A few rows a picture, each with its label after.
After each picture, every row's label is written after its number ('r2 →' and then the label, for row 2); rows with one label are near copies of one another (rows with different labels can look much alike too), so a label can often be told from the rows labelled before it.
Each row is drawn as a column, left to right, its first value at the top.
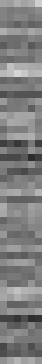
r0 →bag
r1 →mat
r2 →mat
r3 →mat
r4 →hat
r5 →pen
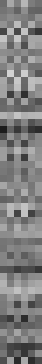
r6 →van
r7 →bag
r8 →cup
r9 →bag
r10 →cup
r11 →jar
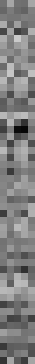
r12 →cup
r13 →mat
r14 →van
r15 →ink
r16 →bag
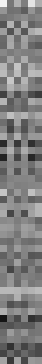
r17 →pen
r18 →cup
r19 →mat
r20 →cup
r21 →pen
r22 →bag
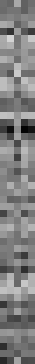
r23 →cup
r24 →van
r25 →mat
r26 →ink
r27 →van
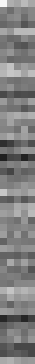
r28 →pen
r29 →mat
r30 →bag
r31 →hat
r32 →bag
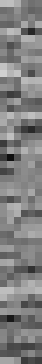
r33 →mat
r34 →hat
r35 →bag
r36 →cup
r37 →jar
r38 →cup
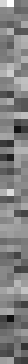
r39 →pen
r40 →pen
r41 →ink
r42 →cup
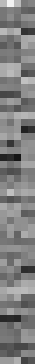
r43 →hat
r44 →pen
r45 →hat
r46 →jar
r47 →jar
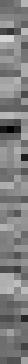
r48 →van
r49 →van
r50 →ink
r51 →hat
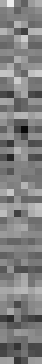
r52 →bag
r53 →pen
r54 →cup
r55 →van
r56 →bag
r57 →bag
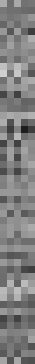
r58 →mat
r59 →ink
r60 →mat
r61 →ink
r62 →jar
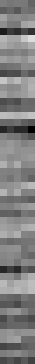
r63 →jar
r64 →jar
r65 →jar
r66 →van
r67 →van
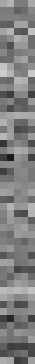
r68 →mat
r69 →hat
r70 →cup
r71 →cup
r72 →bag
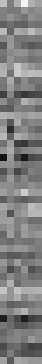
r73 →hat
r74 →ink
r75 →mat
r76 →pen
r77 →bag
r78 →bag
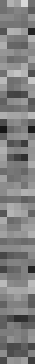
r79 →ink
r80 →bag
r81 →bag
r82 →pen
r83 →jar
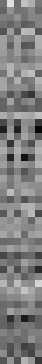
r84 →ink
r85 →pen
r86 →ink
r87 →hat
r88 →bag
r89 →ink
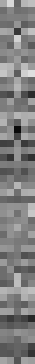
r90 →mat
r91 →pen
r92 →van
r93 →mat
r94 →bag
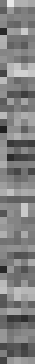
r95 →jar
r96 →pen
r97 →mat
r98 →bag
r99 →mat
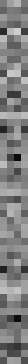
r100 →jar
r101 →bag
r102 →hat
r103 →jar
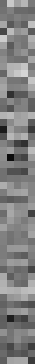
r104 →van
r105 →hat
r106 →mat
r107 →mat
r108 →cup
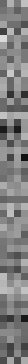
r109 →van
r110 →bag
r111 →ink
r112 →hat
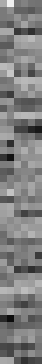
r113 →hat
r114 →pen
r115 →jar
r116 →cup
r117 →jar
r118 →ink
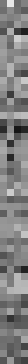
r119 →ink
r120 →pen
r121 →van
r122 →jar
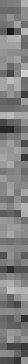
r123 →ink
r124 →jar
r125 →cup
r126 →bag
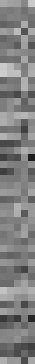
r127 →mat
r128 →mat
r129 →bag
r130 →cup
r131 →hat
